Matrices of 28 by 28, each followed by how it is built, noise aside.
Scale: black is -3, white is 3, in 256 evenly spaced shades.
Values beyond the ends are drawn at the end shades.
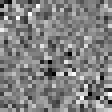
block diagonal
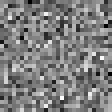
noise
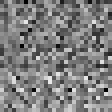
repeating columns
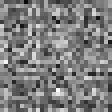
blocks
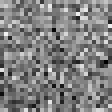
blocks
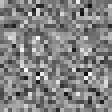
repeating columns
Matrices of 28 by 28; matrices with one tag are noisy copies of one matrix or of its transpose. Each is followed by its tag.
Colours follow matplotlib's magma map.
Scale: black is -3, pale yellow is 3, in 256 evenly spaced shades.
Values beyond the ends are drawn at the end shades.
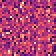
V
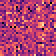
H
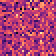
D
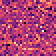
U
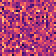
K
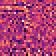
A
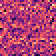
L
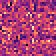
D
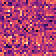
H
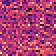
U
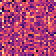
K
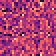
D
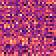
H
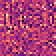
A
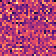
K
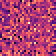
V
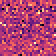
U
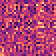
H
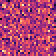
V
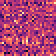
H
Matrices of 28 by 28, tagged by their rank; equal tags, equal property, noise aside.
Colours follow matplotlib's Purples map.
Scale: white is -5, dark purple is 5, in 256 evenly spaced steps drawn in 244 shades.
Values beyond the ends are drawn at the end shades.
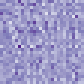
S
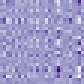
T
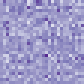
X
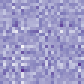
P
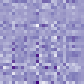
P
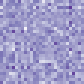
S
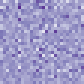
S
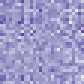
S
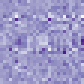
X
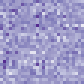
S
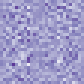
S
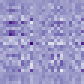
P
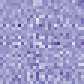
X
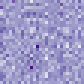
S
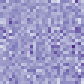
S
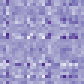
T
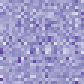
S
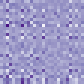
T
